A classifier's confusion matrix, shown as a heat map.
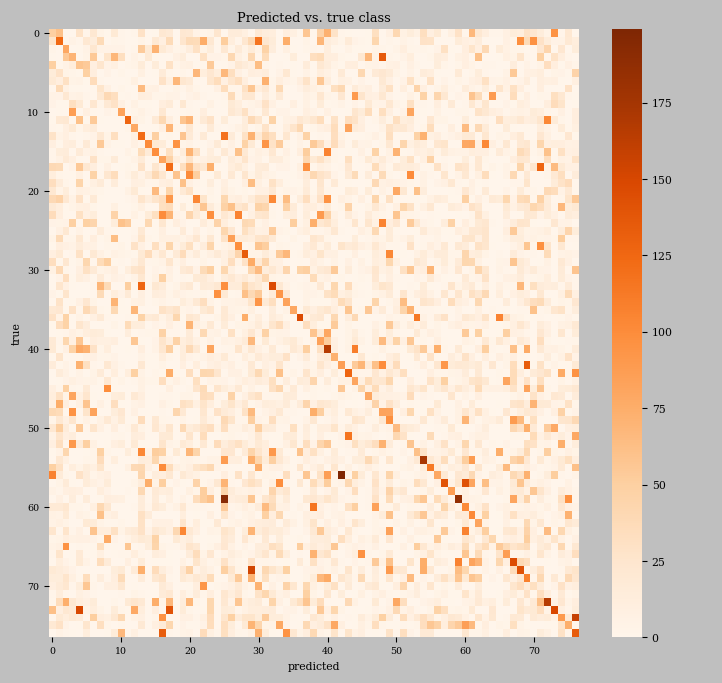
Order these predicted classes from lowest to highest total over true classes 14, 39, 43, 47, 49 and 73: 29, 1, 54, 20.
54, 20, 1, 29
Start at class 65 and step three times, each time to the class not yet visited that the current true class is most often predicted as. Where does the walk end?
40
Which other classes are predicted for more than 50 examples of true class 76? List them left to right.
10, 16, 30, 34
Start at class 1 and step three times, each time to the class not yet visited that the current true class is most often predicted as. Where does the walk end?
16
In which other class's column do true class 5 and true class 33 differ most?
24
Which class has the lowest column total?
64
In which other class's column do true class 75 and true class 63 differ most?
19
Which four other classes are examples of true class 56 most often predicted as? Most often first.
42, 0, 40, 69
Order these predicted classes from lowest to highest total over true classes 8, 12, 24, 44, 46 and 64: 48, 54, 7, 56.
7, 54, 56, 48
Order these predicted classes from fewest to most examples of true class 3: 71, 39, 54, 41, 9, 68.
54, 41, 68, 39, 71, 9
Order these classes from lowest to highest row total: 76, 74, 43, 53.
76, 43, 53, 74
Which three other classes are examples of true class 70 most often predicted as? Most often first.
22, 30, 5
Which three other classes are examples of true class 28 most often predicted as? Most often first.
49, 34, 33
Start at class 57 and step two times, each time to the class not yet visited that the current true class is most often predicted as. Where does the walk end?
38
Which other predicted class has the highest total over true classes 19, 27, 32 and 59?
25
